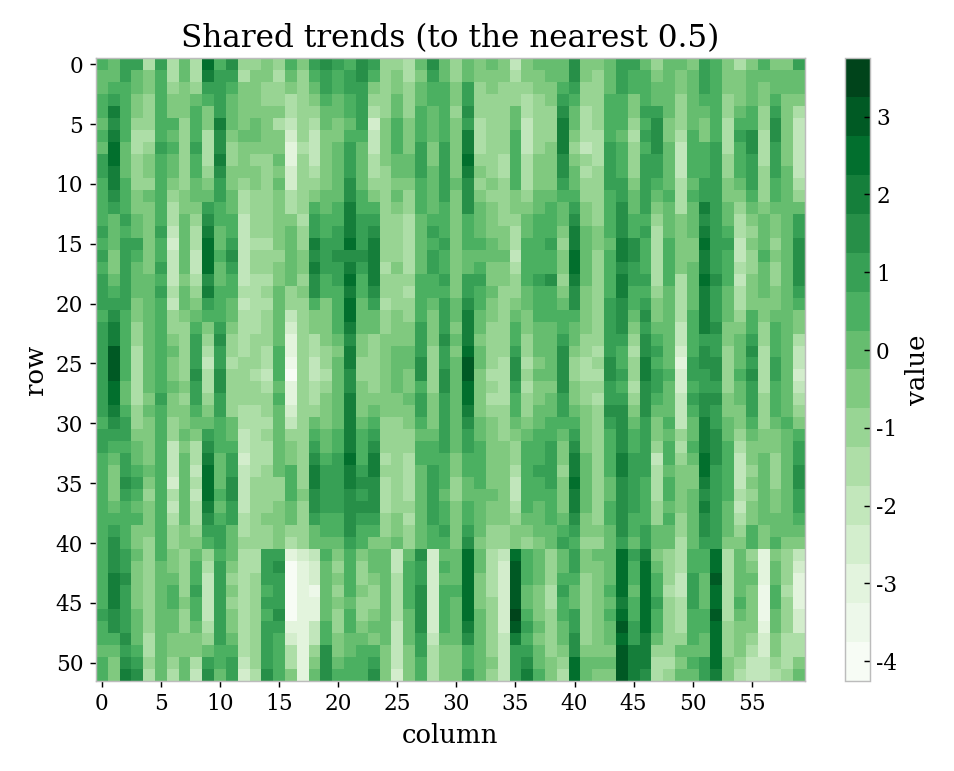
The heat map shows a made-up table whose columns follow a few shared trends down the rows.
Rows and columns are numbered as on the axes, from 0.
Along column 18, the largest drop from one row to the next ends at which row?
41
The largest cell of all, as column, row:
35, 46
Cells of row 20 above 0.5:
14
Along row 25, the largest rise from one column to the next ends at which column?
50
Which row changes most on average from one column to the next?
44
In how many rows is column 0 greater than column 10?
14
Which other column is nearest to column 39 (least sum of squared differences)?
57
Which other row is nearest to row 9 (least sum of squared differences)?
8
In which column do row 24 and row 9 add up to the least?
16
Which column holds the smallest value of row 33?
12
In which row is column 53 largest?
15
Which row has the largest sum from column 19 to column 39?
18
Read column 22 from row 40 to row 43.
0.5 -0.5 -1 -1
